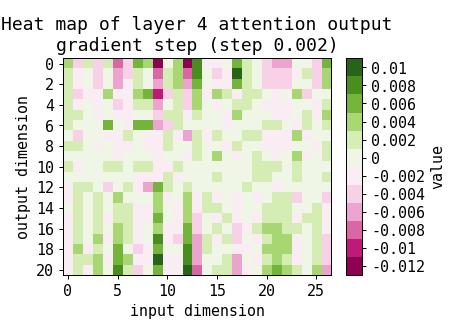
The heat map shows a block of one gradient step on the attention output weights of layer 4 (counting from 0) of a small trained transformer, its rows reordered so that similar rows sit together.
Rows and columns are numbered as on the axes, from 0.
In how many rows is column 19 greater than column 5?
10
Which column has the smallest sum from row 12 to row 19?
13
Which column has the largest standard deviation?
9
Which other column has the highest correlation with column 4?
8
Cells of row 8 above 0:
6
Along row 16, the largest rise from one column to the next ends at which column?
12
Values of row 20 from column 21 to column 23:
0.006 0.004 0.002
